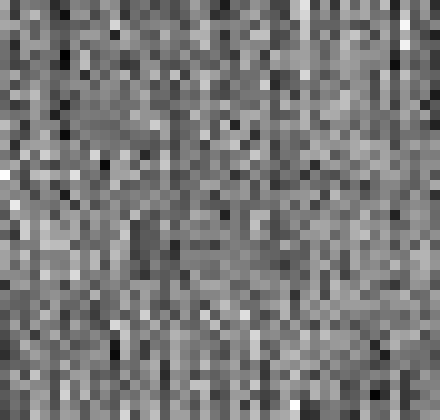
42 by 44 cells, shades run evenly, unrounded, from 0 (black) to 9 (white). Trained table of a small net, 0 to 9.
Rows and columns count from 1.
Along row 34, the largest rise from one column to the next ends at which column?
13
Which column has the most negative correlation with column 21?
38
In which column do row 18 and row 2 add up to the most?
1
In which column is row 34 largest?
26
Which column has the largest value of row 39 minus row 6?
7
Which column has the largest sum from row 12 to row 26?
5
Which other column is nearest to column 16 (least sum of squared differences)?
18
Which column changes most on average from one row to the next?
2
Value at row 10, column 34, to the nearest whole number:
4
